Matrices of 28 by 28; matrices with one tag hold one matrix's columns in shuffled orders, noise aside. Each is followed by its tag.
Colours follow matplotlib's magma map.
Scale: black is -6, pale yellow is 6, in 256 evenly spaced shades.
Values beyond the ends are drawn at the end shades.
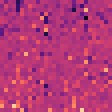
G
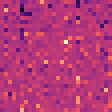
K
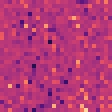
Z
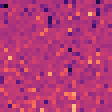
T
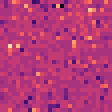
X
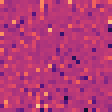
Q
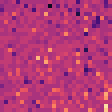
T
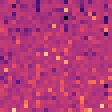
G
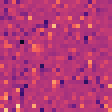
Z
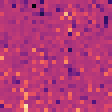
T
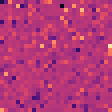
X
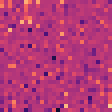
Q
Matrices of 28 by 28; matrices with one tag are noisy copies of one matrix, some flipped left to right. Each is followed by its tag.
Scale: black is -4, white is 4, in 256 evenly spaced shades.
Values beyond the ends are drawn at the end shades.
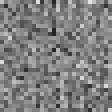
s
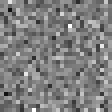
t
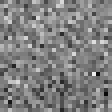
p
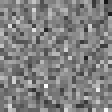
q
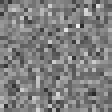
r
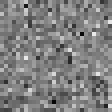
r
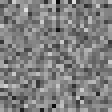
s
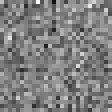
s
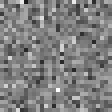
s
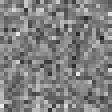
r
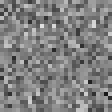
t
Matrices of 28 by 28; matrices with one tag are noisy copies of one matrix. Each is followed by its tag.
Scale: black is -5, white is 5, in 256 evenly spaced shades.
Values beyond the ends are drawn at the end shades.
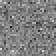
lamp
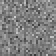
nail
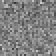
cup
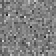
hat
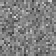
nail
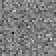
hat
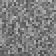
nail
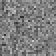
hat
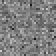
lamp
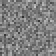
hat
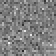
cup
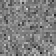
cup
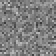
lamp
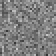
hat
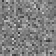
hat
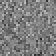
nail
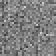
hat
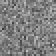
nail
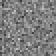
hat
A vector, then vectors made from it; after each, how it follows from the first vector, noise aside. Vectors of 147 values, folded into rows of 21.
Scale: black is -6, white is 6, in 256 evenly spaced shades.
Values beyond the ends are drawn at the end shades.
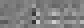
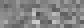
sign-scrambled.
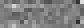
wrapped around.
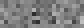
sign-scrambled.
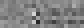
negated.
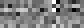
wrapped around, negated, scaled up.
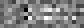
wrapped around, scaled up.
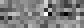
wrapped around, negated, scaled up.
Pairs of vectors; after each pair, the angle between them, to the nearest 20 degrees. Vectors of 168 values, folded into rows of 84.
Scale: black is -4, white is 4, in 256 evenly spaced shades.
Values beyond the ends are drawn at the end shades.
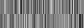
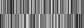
80 degrees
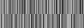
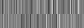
100 degrees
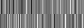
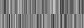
120 degrees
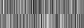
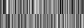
120 degrees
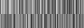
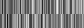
80 degrees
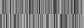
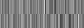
80 degrees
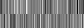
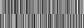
140 degrees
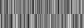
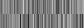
60 degrees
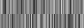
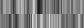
120 degrees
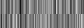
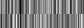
20 degrees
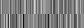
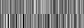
20 degrees
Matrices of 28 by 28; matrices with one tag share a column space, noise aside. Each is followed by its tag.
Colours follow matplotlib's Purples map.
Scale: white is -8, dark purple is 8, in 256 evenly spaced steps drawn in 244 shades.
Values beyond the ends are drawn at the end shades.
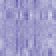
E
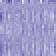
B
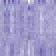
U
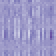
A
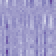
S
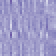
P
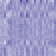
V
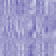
P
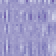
B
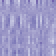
S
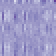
B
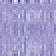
B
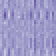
E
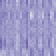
E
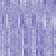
S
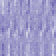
P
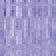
A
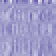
B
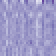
V
